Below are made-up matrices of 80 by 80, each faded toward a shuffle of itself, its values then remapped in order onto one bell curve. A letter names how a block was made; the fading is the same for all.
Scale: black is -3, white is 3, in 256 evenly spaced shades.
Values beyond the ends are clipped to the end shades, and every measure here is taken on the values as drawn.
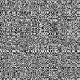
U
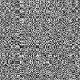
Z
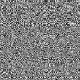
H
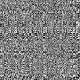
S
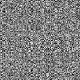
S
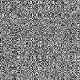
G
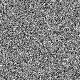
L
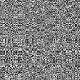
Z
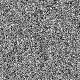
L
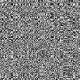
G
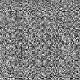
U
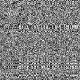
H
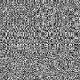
G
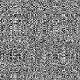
G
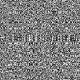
G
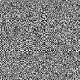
H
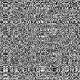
G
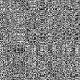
U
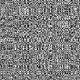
Z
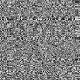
H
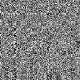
S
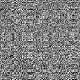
G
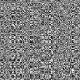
Z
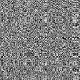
U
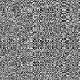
Z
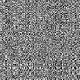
G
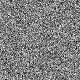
L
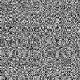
U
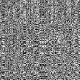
G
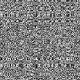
G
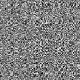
S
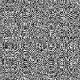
U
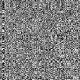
S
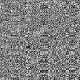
U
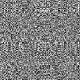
S
